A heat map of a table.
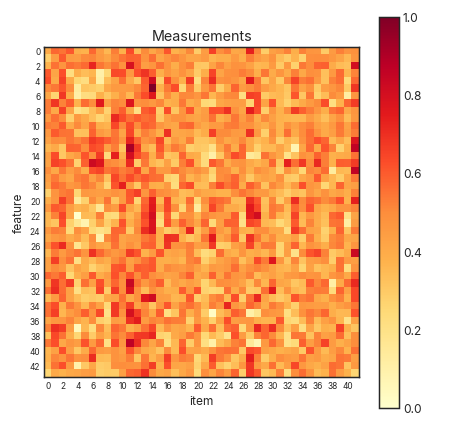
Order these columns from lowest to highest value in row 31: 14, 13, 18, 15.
18, 13, 14, 15
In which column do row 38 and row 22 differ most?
27
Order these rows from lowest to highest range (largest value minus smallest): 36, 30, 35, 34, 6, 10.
10, 30, 34, 36, 6, 35
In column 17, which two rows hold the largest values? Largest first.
25, 5
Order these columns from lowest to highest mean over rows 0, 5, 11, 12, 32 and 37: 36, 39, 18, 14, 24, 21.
21, 18, 36, 24, 39, 14
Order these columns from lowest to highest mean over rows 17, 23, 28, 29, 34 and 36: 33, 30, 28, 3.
33, 3, 30, 28
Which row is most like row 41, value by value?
0
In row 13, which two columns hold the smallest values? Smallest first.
33, 22
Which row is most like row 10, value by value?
30
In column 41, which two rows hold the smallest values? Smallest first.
43, 37
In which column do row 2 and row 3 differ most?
7
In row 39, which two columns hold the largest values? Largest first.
11, 12
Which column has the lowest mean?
4
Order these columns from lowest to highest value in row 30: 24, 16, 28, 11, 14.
28, 16, 14, 24, 11
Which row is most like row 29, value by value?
9
